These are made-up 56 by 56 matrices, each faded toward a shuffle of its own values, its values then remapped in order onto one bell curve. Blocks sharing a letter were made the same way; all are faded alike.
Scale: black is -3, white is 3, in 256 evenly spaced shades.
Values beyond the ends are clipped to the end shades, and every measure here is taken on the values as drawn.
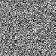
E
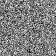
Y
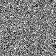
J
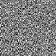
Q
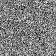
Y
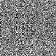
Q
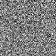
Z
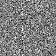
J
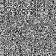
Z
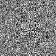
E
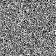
J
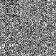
Q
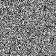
J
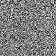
Q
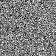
Y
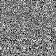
Z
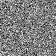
Y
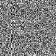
E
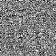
Z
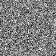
J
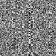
Q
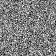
Y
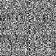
Q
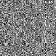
Q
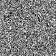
J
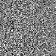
E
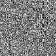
E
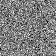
Y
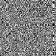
Q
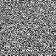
Z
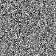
J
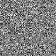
Z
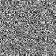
Z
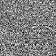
Z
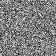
Y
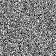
Y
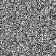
E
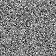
Y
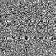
Z
